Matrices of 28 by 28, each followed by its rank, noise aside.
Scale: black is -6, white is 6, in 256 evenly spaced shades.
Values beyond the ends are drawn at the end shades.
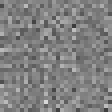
six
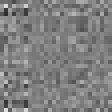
three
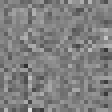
four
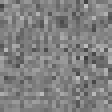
six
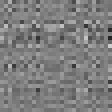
three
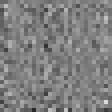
four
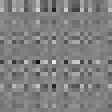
one
